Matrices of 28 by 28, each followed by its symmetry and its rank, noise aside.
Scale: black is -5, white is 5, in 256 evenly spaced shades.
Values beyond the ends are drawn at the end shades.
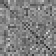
symmetric, rank seven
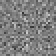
antisymmetric, rank six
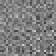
no symmetry, rank five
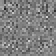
no symmetry, rank five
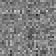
no symmetry, rank seven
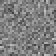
symmetric, rank six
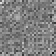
symmetric, rank seven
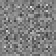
symmetric, rank six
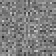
no symmetry, rank five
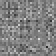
symmetric, rank seven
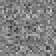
no symmetry, rank seven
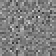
no symmetry, rank five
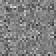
no symmetry, rank seven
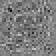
symmetric, rank six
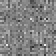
no symmetry, rank five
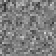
no symmetry, rank six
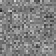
no symmetry, rank five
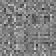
antisymmetric, rank six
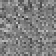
antisymmetric, rank six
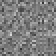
no symmetry, rank five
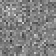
symmetric, rank six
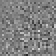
antisymmetric, rank six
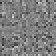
no symmetry, rank six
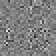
no symmetry, rank five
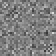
symmetric, rank seven
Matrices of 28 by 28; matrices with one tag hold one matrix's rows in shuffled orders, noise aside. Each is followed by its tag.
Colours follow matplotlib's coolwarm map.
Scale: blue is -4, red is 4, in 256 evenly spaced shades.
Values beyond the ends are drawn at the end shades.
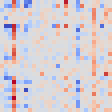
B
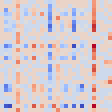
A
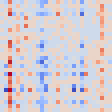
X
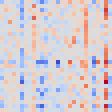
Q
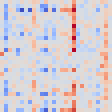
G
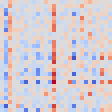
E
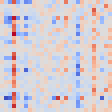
B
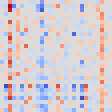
X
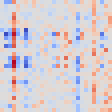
B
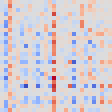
E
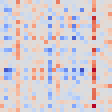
A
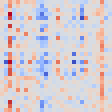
X
